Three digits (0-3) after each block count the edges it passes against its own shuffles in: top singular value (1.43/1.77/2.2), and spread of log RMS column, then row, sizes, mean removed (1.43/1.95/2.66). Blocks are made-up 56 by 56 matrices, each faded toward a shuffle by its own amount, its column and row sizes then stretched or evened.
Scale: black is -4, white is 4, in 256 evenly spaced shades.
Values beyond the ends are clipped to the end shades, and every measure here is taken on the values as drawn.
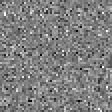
0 1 1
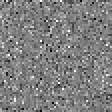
0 1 0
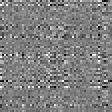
3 2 3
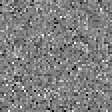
1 0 0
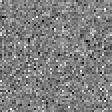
1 0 0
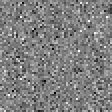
1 1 0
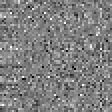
2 0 1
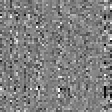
1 3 1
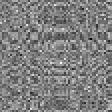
3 1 0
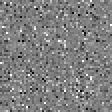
1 1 0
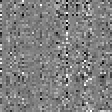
2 3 1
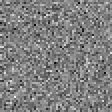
1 0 0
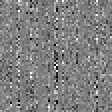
1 3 0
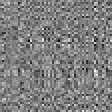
3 3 2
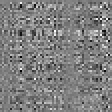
3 3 3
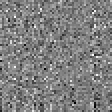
2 2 0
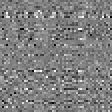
3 0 3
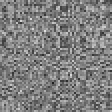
3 1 0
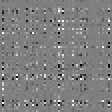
2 3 3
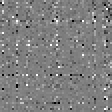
1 2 2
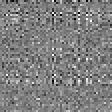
3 2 2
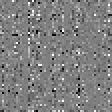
1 3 2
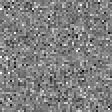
1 0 0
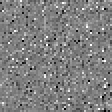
0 1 0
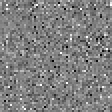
0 0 1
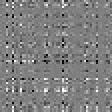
3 3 3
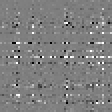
1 2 3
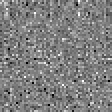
2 0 1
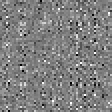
2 2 0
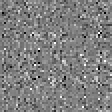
2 2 1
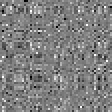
3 2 1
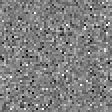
0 0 0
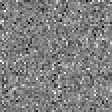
1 1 0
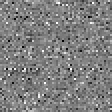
0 0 2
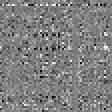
2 2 2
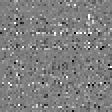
1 1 2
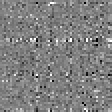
2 2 2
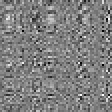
3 3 2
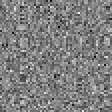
2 0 0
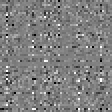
0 2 3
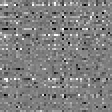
3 1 3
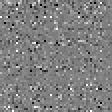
0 2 2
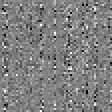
1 3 1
